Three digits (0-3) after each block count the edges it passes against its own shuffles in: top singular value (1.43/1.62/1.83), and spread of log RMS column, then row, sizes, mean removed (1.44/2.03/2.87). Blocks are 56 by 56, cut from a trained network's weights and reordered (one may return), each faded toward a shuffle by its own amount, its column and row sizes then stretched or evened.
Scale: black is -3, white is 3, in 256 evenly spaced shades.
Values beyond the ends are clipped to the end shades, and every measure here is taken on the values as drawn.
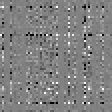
2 3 2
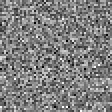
1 0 0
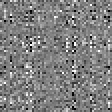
1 3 2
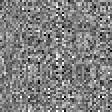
3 2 0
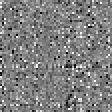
1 2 0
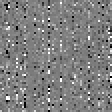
0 3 0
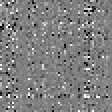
0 3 1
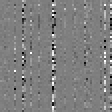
3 3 0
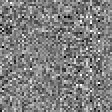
1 2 0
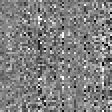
0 3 1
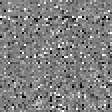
0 1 2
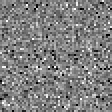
0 0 1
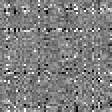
2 2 2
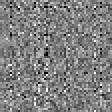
3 2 1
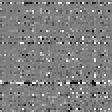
3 1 3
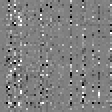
1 3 1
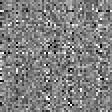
2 2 1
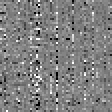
0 3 1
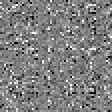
2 2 0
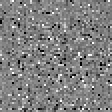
1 1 1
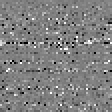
1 0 3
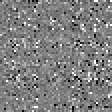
0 2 1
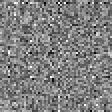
1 1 1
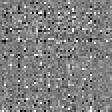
0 2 2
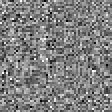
3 1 0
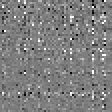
1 2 2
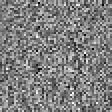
2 1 0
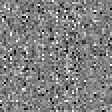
0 2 0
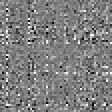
0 3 2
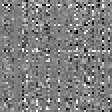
2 3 2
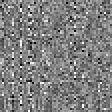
2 2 0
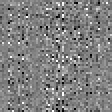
0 3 1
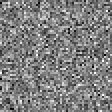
2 0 0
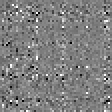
0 2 2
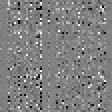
1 3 1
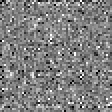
3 1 1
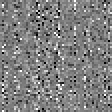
3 3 0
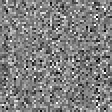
1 2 0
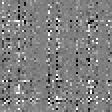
2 3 2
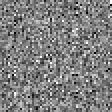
1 1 0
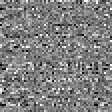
2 0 3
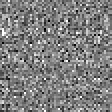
3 2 1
